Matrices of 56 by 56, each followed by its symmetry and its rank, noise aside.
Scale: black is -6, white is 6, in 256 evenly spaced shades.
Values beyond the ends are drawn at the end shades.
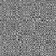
antisymmetric, rank six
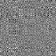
antisymmetric, rank four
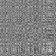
symmetric, rank four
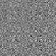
antisymmetric, rank six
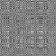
no symmetry, rank three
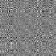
antisymmetric, rank four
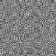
no symmetry, rank six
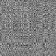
no symmetry, rank six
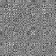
symmetric, rank six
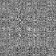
no symmetry, rank six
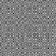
symmetric, rank three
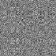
antisymmetric, rank six
